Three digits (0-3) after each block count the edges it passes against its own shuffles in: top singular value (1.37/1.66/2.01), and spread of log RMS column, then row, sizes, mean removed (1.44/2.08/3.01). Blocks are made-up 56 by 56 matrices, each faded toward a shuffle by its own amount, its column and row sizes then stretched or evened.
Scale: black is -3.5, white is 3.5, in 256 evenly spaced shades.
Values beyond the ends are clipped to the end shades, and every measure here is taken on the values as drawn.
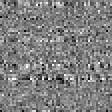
3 0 2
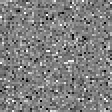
0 0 0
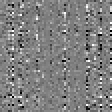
3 3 1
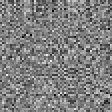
3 0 1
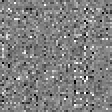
2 2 1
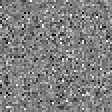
1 1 1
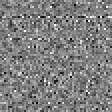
2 0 2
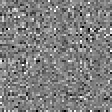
3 1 1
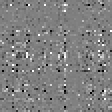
2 2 2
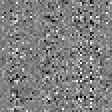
2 2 1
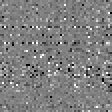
2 1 2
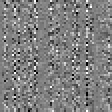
3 3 0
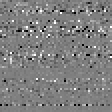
0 0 3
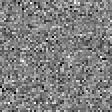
0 0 1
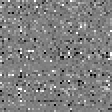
1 1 2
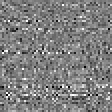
3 0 2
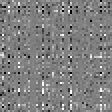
3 3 2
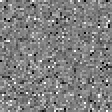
0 1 1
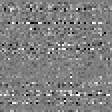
2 1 3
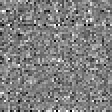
2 1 2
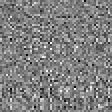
3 1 1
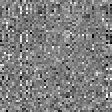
3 2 0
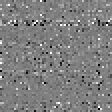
0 1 2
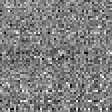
3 0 2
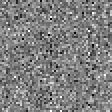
0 1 0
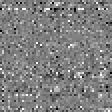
2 1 2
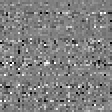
0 1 3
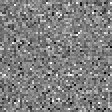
1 0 1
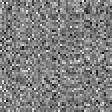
3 1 0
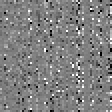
1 3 0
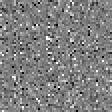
1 2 0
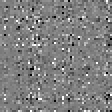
0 2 2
